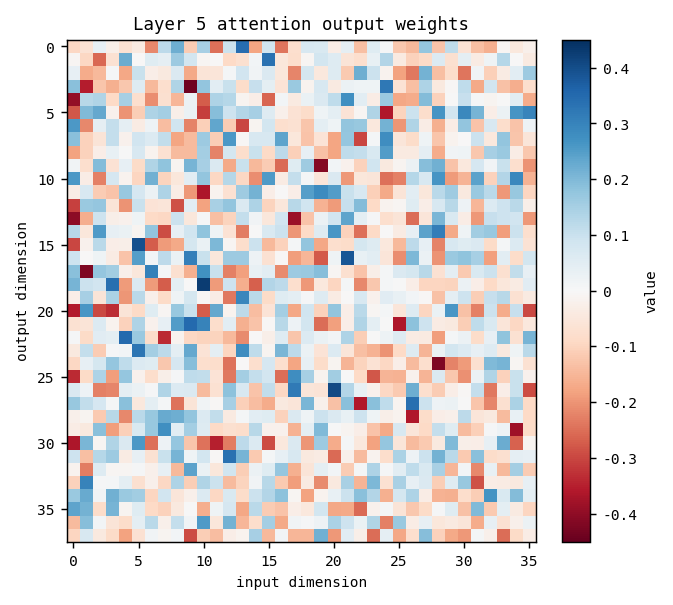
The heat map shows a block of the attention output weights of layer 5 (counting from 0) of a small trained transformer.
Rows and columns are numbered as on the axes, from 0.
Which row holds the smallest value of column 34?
29
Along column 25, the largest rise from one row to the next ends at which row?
22
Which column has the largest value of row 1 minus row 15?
15
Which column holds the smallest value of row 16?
19
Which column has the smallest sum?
25
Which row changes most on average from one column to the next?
20
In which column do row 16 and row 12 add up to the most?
21
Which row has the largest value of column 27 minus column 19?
9
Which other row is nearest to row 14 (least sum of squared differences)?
32
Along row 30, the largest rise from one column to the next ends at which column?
1
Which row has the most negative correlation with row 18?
11
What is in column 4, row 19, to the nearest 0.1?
-0.2
